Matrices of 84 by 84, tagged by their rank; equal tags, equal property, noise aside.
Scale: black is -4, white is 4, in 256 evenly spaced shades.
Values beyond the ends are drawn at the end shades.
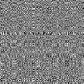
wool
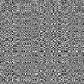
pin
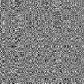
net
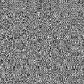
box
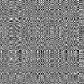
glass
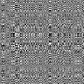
pin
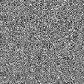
box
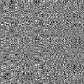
net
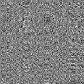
box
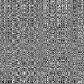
pin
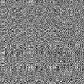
wool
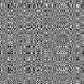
glass
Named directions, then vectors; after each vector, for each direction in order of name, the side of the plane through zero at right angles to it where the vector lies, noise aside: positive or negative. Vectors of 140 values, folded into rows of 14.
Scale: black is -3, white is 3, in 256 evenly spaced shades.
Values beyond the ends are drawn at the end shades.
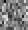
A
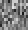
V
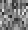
positive, negative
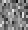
negative, negative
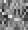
negative, positive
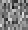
negative, negative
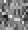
negative, positive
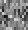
negative, positive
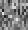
negative, positive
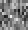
negative, positive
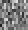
positive, positive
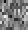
positive, negative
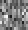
positive, negative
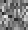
positive, negative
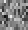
negative, positive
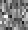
positive, negative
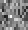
negative, positive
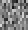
negative, negative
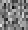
negative, negative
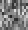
positive, negative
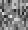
negative, positive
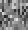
negative, positive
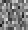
positive, positive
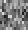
negative, positive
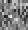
negative, positive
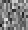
positive, positive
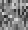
negative, positive
